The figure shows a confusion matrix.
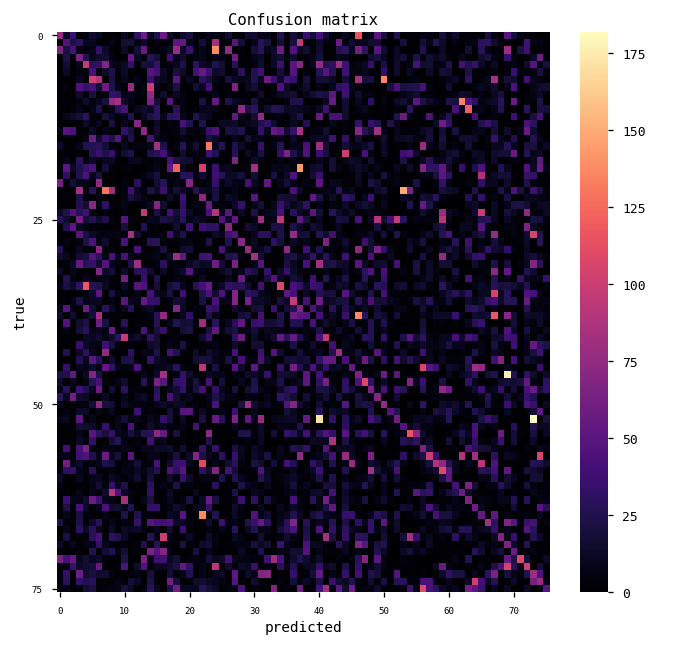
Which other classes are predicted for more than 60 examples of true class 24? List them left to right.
13, 59, 65, 72
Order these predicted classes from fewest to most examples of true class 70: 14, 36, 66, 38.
66, 36, 38, 14
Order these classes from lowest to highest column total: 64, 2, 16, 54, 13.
2, 54, 13, 16, 64
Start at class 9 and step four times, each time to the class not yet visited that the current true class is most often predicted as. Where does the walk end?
5
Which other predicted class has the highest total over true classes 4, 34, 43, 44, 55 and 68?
42
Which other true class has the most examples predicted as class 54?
68
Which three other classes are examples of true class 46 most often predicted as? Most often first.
69, 16, 5
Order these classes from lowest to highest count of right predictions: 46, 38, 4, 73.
38, 46, 73, 4
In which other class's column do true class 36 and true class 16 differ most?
44
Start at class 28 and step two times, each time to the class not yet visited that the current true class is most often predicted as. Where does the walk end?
10
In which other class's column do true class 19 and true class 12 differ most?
65
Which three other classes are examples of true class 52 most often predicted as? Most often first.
73, 40, 31
